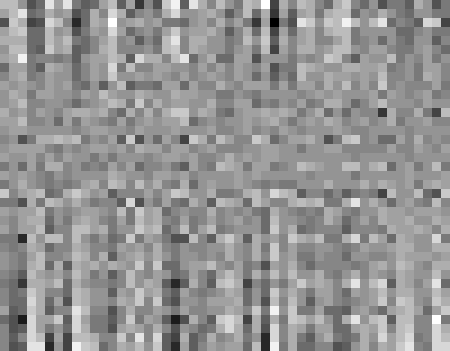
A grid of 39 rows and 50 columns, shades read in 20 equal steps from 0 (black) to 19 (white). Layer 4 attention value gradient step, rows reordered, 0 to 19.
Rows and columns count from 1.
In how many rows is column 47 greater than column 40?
20
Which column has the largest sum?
49
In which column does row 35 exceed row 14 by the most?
9
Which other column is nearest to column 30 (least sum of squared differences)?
8
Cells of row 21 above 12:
11
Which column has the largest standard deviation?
31
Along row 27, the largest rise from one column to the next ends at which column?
4
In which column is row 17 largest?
16
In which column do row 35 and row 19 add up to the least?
3
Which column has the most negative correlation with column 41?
22
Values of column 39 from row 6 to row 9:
14 10 13 12
